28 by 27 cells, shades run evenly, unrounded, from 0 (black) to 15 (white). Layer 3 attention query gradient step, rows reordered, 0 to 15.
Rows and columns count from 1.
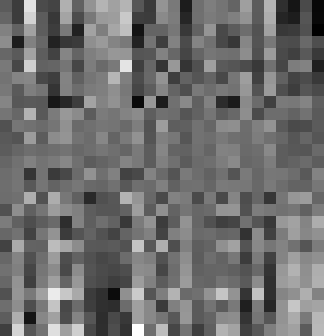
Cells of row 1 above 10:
5
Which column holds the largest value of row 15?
8
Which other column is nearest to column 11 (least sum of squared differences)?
3
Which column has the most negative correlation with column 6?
13
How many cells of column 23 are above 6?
18
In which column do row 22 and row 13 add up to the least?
21
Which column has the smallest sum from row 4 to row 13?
27
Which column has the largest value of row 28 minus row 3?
12
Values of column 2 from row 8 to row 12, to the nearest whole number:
5 5 6 7 5
